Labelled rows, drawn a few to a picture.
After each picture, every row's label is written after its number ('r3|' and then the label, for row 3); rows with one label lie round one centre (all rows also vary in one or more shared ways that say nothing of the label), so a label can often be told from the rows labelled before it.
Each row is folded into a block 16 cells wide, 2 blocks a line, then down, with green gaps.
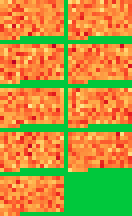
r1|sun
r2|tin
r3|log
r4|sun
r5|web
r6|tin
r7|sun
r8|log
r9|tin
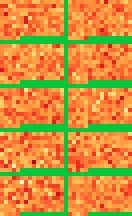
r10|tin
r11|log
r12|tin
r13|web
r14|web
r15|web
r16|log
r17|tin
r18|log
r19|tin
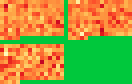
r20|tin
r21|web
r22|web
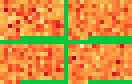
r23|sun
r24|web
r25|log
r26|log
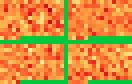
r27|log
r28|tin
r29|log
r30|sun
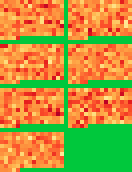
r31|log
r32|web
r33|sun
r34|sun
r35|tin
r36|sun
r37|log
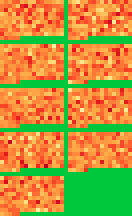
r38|sun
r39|web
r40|tin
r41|log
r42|tin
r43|log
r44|tin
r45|web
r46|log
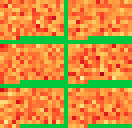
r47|log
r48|log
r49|sun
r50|tin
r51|sun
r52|log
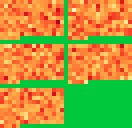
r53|web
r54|web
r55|web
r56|web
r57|sun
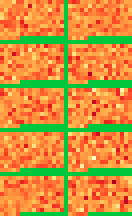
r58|web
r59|log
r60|log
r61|tin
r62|web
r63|web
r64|tin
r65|log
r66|tin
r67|web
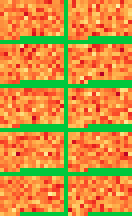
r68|sun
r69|sun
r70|sun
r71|web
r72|log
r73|log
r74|tin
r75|log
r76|web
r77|web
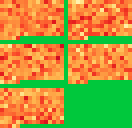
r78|tin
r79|web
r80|log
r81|tin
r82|sun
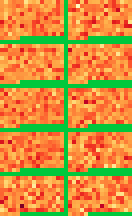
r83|web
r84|tin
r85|web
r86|web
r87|tin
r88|sun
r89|tin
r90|sun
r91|tin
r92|web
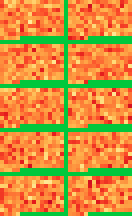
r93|tin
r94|sun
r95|tin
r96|log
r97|tin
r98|tin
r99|sun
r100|tin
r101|tin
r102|sun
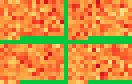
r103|web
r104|sun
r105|log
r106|log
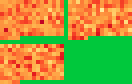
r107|tin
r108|sun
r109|sun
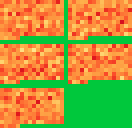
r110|sun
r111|log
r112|sun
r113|sun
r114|sun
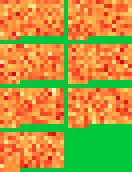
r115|sun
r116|log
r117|web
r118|tin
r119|tin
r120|log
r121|log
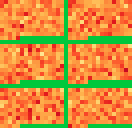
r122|sun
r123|sun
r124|sun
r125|web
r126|sun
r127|web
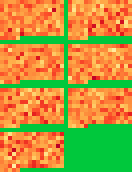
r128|web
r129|web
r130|tin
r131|sun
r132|web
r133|log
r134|sun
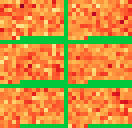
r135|sun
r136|sun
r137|sun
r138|sun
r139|sun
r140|log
